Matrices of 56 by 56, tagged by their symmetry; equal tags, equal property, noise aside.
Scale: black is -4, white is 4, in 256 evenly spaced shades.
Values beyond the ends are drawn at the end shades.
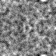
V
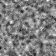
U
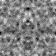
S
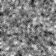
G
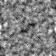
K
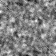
K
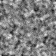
U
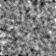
U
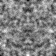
S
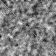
G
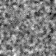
U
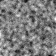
G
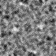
K
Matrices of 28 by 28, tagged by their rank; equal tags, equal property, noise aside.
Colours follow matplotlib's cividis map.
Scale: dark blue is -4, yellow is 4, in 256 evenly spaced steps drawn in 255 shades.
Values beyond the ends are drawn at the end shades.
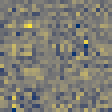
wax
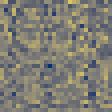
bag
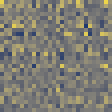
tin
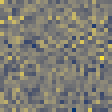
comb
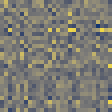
wax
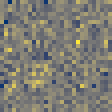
bag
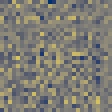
bag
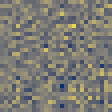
bag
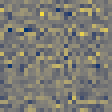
wax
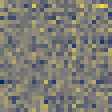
wax
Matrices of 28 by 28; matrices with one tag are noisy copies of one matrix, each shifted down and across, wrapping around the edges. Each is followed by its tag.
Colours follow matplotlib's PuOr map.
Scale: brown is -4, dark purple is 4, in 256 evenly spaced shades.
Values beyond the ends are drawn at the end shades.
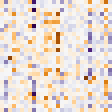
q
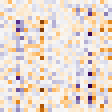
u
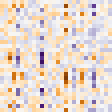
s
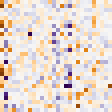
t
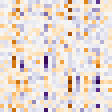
s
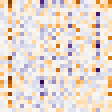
q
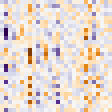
s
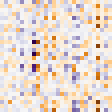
u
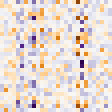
t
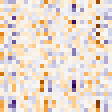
s
